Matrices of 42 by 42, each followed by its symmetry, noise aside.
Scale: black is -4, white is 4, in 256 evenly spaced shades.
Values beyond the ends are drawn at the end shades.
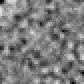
symmetric.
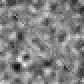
symmetric across the other diagonal.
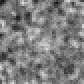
symmetric.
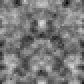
mirrored left to right.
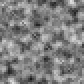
same after a half turn.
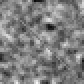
no symmetry.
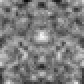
mirrored left to right.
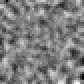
antisymmetric.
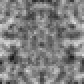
mirrored left to right.
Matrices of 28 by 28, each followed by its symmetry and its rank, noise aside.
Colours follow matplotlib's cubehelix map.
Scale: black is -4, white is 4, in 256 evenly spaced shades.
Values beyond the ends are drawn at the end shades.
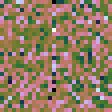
no symmetry, rank six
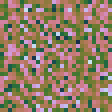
antisymmetric, rank six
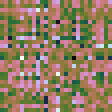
antisymmetric, rank four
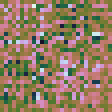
no symmetry, rank four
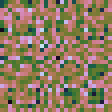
symmetric, rank four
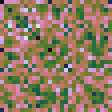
symmetric, rank five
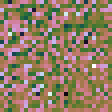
antisymmetric, rank six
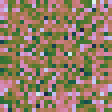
no symmetry, rank six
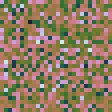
no symmetry, rank five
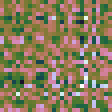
no symmetry, rank four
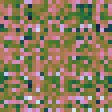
no symmetry, rank four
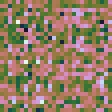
no symmetry, rank five
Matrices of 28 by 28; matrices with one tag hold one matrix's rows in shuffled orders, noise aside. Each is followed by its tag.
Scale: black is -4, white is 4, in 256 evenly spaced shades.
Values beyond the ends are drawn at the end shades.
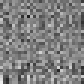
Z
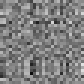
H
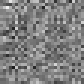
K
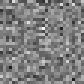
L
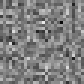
L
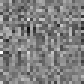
Z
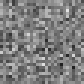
L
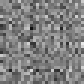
H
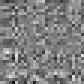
K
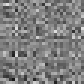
K
